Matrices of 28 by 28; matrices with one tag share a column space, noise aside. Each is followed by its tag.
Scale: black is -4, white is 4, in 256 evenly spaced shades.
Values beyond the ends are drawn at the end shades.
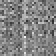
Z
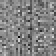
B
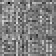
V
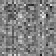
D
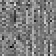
V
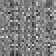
B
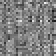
V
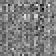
D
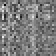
D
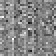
Z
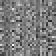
B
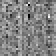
D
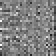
B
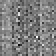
B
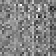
D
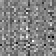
B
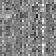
D
